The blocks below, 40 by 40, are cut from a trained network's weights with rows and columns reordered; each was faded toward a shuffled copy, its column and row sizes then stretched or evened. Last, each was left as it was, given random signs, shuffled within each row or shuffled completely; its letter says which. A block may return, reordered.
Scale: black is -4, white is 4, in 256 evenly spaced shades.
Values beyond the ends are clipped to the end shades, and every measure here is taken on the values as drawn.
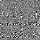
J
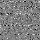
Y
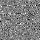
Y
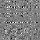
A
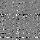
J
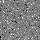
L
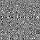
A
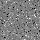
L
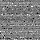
Y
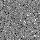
L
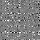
A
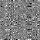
A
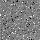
L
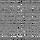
A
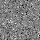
L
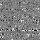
Y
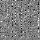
J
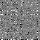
J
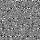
Y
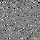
Y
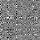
A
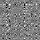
A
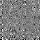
A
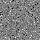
L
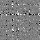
J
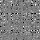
J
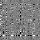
A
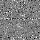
Y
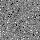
L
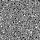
L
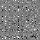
J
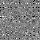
J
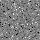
L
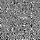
A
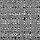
A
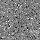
L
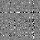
A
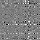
A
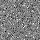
L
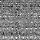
A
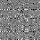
A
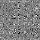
J
